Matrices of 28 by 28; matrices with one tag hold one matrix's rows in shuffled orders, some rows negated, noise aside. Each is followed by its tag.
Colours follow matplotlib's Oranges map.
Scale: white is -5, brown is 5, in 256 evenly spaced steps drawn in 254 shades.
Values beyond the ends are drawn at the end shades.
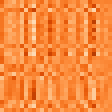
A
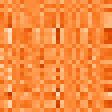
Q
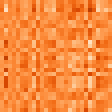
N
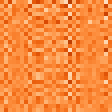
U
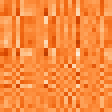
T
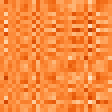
N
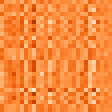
A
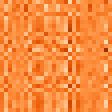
U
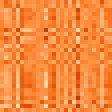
T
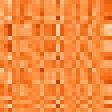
Q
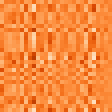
A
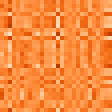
Q
